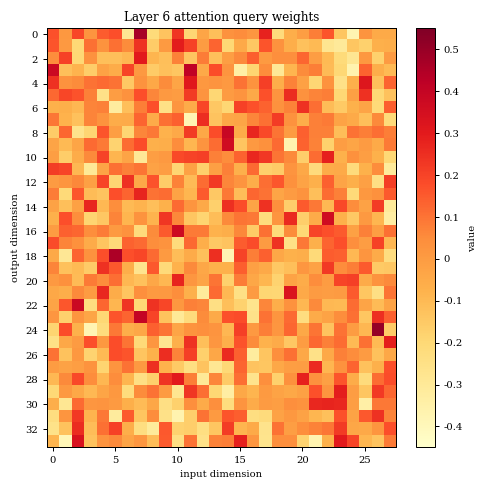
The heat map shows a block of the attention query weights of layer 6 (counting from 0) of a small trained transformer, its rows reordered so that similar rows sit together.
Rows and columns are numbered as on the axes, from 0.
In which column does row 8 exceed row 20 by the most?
14
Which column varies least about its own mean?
20
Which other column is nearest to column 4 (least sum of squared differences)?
13
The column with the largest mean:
15
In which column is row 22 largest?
2
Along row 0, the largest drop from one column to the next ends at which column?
8
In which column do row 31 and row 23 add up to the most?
26
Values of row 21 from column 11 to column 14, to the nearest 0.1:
-0.1 -0.3 0.1 -0.1
